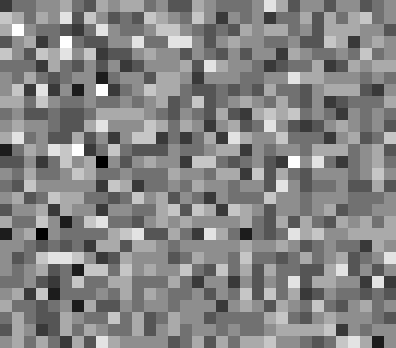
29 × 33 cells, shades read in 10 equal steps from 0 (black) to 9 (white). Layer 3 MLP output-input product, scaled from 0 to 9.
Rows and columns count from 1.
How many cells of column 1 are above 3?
22
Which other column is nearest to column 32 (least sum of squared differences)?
3
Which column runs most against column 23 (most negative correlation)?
18
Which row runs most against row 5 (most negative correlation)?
21
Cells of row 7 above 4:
21
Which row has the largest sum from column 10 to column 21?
4
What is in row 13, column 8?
2
